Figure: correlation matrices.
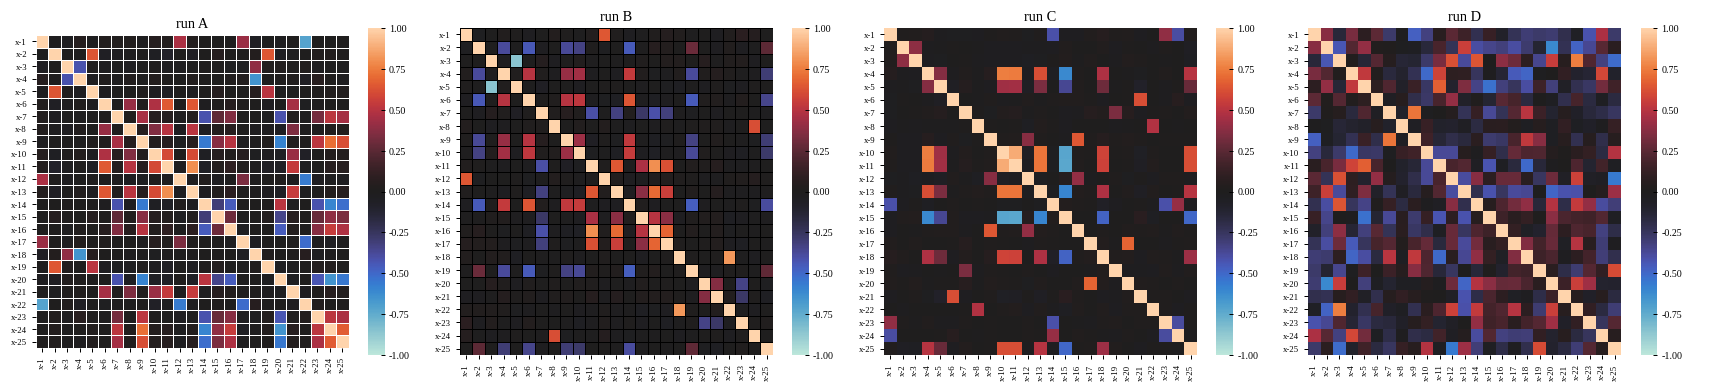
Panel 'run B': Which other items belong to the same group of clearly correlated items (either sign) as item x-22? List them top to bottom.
x-18
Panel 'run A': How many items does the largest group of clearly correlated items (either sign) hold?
9
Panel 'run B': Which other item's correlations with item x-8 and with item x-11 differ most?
x-16
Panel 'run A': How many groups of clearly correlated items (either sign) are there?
5
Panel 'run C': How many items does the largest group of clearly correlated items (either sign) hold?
8
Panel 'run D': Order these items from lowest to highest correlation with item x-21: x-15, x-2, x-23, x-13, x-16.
x-13, x-2, x-23, x-16, x-15
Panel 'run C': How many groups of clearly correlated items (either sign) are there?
8
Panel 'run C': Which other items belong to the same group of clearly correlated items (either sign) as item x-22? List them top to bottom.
x-8
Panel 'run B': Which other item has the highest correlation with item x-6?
x-14
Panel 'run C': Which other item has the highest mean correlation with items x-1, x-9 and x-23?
x-16
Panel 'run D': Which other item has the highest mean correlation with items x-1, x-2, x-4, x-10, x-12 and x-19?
x-24
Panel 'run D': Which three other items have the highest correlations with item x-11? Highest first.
x-5, x-4, x-3
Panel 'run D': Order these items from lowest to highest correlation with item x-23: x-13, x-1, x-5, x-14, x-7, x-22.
x-1, x-5, x-7, x-13, x-22, x-14
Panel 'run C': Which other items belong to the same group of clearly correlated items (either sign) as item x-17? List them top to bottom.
x-20
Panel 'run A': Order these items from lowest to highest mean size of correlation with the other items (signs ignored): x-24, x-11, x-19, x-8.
x-19, x-8, x-11, x-24
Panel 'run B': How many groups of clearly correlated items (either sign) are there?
7
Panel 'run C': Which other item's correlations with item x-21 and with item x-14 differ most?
x-6
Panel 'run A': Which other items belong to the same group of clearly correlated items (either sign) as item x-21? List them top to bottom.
x-6, x-8, x-10, x-11, x-13
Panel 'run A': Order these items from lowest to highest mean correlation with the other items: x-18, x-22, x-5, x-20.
x-20, x-22, x-18, x-5
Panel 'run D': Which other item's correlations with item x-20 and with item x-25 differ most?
x-3
